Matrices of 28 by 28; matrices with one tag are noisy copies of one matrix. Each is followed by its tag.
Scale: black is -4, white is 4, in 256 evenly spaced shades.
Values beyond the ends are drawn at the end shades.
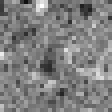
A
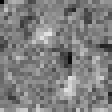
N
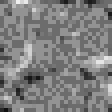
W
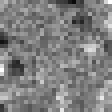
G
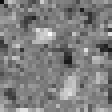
N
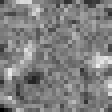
W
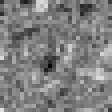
A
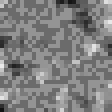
G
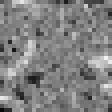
W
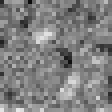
N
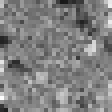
G
